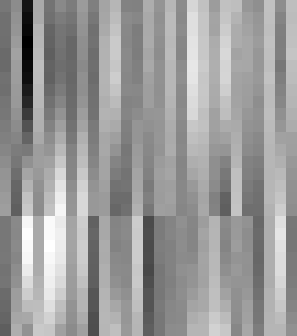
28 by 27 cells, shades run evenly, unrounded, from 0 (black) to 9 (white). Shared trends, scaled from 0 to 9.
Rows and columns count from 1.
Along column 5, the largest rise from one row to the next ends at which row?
19
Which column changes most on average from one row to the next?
3
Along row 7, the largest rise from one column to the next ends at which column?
4
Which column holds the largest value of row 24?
5
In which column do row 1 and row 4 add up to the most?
18
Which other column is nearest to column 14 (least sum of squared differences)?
24
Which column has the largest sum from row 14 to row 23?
6
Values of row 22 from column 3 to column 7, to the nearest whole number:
9 6 9 8 6
